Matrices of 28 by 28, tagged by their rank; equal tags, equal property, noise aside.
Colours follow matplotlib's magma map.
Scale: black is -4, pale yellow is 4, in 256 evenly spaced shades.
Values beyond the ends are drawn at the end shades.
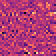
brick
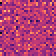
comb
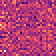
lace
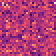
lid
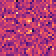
lid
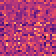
brick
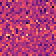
lid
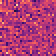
lace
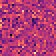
lid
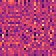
brick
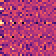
comb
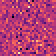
lace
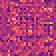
brick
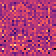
comb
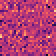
lace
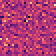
lace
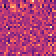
brick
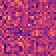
lid
